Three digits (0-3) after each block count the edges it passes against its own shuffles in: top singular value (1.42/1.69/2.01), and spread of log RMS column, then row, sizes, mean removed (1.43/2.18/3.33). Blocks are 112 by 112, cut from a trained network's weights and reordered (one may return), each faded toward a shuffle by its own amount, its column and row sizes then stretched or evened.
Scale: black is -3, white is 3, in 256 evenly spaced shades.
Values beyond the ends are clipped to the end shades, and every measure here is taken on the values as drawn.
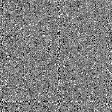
1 2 0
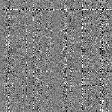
3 3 1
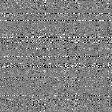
2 2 3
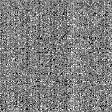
2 0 2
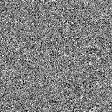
1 0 1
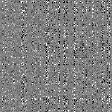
0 3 2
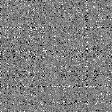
0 2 2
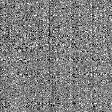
1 0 2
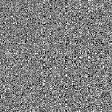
2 2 2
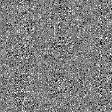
0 2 1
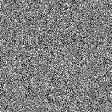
1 1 0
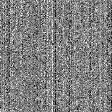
3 2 0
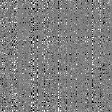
1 3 2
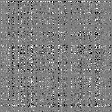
1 3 3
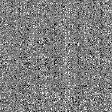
0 2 2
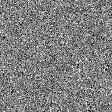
0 0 0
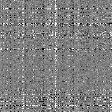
3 2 3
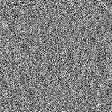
2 0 1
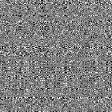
3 1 3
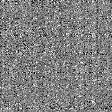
0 0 2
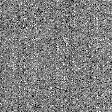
0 1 1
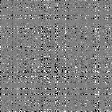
1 3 3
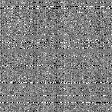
2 0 3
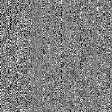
2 3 0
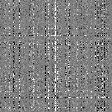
3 3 2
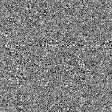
1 1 1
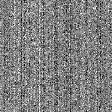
3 2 0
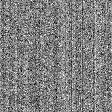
2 0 0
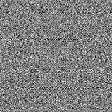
3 0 2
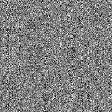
2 2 0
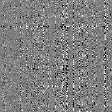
2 3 1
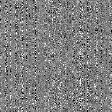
0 3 1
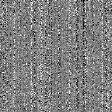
2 3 1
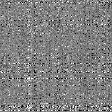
1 2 3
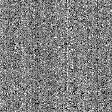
1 1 1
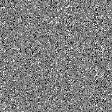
0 2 1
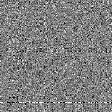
3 2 1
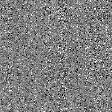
0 2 1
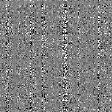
1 3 2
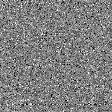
0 0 1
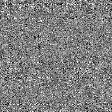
1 1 2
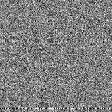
3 0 1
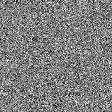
1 0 1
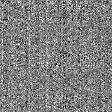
1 1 2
